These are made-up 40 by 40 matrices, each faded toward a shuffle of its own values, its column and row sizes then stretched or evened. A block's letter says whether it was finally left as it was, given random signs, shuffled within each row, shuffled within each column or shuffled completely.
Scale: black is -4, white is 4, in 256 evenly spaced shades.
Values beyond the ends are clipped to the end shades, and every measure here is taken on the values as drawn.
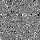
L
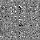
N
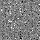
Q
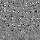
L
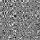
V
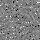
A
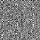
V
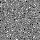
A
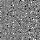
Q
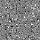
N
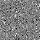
Q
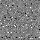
L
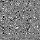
N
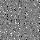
Q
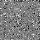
N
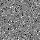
A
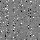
Q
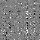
N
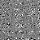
N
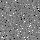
A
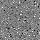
A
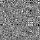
V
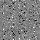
Q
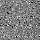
L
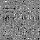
V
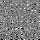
V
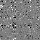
N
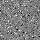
A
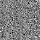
Q
